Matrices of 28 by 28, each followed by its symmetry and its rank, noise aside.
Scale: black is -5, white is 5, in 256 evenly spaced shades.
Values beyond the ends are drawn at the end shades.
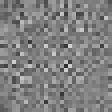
symmetric, rank three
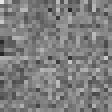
no symmetry, rank five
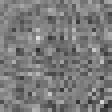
symmetric, rank five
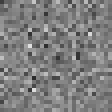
symmetric, rank five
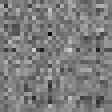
no symmetry, rank four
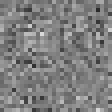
no symmetry, rank four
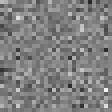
no symmetry, rank five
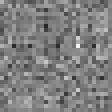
no symmetry, rank four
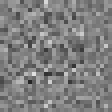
no symmetry, rank five
